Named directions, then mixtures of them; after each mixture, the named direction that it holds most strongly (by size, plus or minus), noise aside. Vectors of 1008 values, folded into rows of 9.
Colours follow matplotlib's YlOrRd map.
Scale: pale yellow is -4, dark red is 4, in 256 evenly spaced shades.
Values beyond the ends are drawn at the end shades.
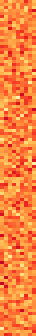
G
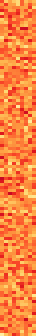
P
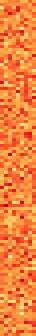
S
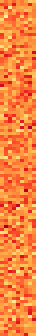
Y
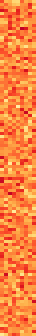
P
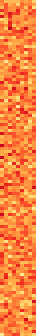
P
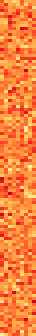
P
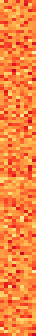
P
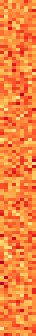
G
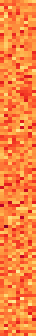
Y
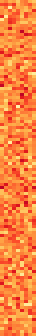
Y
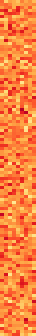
P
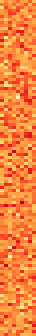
S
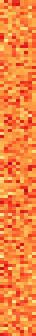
P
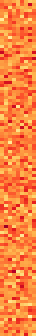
Y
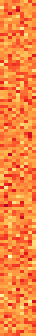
S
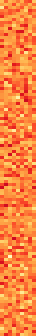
G
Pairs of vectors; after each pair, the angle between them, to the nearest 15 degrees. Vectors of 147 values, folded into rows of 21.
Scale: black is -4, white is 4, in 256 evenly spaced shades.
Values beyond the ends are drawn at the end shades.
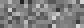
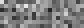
75 degrees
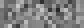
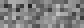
105 degrees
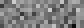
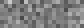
90 degrees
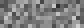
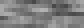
105 degrees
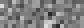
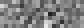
30 degrees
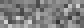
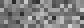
75 degrees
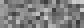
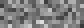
90 degrees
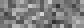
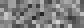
150 degrees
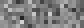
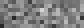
120 degrees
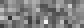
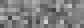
15 degrees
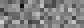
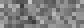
60 degrees
